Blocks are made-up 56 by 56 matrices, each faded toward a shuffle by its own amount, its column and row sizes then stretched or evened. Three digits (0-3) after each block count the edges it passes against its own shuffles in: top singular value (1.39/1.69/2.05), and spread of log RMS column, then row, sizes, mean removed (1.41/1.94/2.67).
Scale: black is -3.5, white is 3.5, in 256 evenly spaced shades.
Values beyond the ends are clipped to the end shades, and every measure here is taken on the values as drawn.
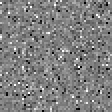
0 1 0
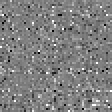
1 1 2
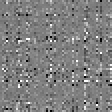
1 3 2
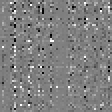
1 3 2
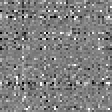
2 2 3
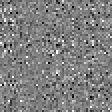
1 2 1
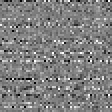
3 0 3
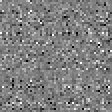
2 1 2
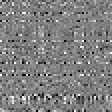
3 1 3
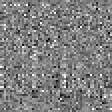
2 0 2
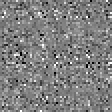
1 2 2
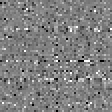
2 0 2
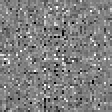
2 2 1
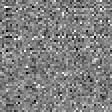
2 0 1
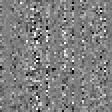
0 3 0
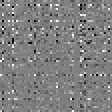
2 3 3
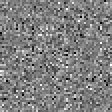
1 1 1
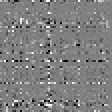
3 3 3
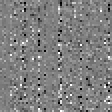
0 3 1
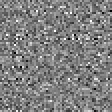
2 0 2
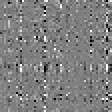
3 3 2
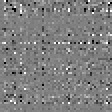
2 2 3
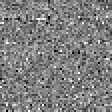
0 0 2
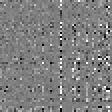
2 3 2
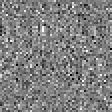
2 1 1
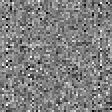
0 2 0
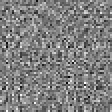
3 1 1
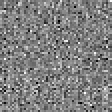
2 1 1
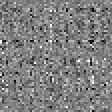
2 2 2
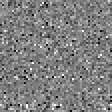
0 0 1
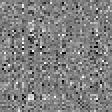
3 2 1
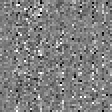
1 3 0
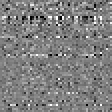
3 2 3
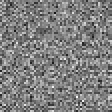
3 1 0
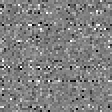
2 1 2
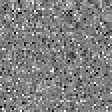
1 0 0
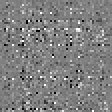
1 2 3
